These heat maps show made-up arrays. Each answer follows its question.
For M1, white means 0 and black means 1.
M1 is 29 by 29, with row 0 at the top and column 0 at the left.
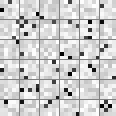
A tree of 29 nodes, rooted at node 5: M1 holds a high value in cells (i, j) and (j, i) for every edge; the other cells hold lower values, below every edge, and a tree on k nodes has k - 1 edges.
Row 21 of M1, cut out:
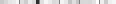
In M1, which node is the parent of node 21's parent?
22
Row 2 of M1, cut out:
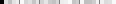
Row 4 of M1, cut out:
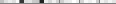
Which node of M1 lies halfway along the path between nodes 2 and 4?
17
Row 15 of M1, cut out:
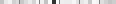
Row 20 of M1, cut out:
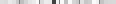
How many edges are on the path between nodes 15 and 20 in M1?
2
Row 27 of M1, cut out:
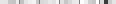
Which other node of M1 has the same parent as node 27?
11
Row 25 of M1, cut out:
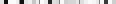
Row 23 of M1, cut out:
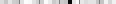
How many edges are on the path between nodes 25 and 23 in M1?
3
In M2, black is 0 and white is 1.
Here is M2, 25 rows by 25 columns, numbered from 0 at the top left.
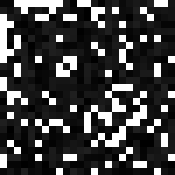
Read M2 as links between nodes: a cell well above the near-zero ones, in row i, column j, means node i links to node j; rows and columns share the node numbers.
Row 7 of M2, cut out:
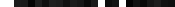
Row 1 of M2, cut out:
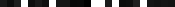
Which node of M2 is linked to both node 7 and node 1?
node 14
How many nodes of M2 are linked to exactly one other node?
2
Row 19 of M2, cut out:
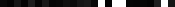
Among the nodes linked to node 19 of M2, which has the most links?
node 17
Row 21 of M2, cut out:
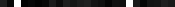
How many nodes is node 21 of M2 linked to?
2
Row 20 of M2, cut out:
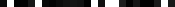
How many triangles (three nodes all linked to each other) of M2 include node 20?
5
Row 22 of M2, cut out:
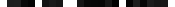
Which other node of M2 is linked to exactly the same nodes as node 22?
node 8
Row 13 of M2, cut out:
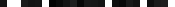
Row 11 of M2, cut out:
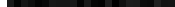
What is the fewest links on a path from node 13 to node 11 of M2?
3
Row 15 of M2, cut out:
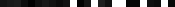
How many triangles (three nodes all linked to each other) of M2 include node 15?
3
